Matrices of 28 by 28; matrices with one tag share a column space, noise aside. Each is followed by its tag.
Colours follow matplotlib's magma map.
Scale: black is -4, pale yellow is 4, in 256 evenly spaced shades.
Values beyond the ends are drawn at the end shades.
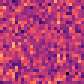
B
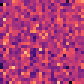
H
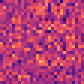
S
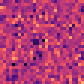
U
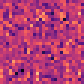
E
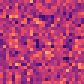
U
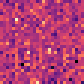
H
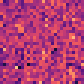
H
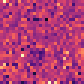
H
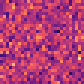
S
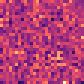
H
